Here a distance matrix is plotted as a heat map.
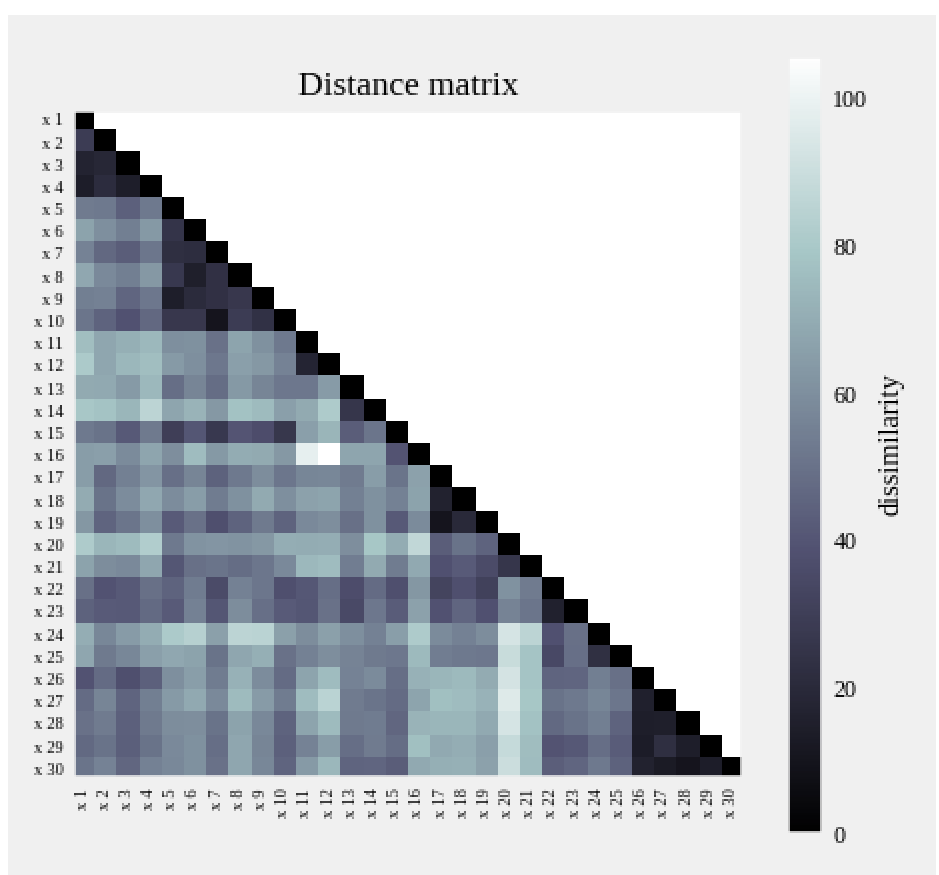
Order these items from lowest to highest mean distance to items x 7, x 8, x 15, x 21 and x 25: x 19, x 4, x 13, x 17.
x 19, x 17, x 13, x 4
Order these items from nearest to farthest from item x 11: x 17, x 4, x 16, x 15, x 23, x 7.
x 23, x 7, x 17, x 15, x 4, x 16
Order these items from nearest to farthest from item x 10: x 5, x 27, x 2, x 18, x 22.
x 5, x 22, x 2, x 27, x 18
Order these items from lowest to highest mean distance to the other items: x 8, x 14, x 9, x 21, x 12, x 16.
x 9, x 8, x 21, x 14, x 12, x 16
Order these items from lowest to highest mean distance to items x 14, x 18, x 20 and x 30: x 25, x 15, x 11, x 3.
x 15, x 25, x 3, x 11
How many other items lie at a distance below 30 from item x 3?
3
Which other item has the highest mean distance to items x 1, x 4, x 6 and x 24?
x 20
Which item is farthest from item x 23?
x 16
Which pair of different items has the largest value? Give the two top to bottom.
x 12, x 16
